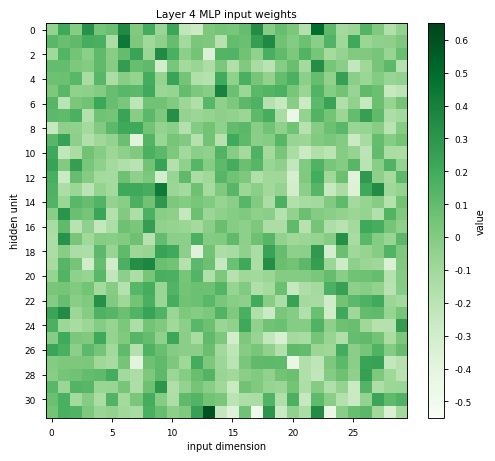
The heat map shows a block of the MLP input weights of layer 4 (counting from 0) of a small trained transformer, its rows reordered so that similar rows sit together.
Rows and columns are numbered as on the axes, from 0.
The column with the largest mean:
8
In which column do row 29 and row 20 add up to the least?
15
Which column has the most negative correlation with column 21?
5
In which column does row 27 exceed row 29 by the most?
27
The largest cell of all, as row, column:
31, 13
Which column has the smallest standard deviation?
11
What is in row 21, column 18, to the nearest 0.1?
-0.1
